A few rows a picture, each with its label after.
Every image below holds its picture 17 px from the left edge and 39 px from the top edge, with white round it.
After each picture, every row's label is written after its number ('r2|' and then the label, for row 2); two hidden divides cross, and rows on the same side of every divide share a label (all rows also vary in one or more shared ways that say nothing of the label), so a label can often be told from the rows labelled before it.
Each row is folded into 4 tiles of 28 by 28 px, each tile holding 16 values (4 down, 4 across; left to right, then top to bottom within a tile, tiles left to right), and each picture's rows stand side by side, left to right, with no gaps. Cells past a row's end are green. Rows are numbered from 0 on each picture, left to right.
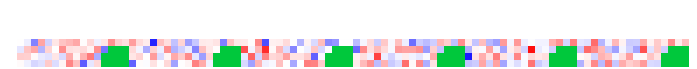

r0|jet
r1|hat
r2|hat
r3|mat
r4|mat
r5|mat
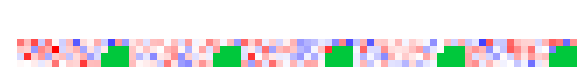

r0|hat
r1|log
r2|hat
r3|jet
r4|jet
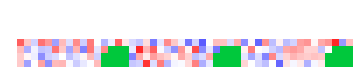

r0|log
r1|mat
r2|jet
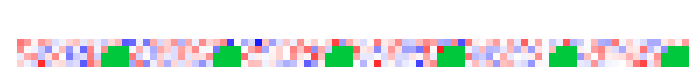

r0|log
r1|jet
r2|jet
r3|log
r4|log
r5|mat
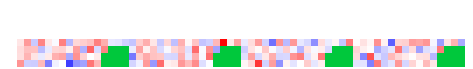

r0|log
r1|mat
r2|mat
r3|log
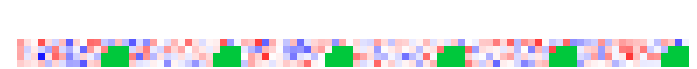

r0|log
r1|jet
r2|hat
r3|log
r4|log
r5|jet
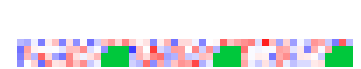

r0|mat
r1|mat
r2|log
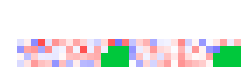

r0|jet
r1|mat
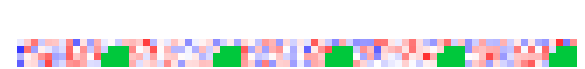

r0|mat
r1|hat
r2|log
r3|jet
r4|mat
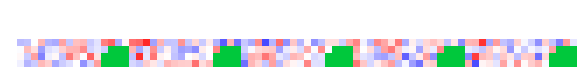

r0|jet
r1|hat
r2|mat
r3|log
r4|hat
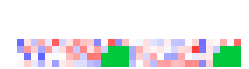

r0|jet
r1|mat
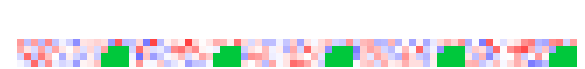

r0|hat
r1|jet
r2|mat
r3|mat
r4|jet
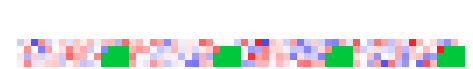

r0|jet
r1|log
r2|hat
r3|log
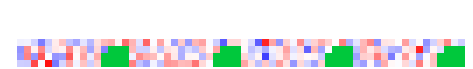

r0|mat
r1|hat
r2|log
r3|mat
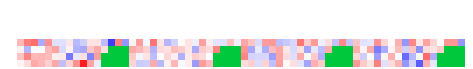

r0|hat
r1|log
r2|log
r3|log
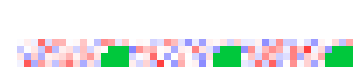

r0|jet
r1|mat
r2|mat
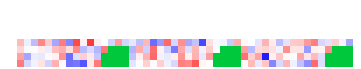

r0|log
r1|mat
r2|log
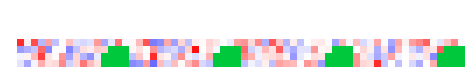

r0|hat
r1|mat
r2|hat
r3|log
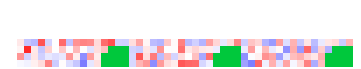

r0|jet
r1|mat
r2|mat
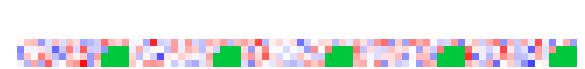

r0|mat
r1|jet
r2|hat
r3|log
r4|log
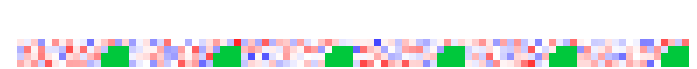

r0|mat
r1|mat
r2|jet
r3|mat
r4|mat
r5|mat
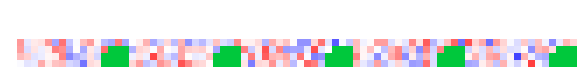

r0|log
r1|mat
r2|hat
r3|log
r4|hat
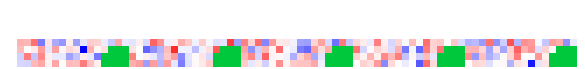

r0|hat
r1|log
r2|hat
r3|log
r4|jet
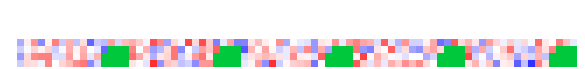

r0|mat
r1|log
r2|mat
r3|hat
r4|log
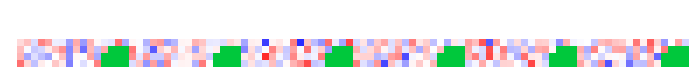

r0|log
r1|log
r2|mat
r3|log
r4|hat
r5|log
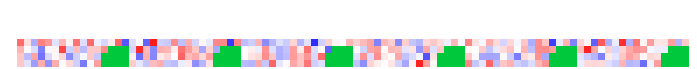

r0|log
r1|jet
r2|mat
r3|hat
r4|log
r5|jet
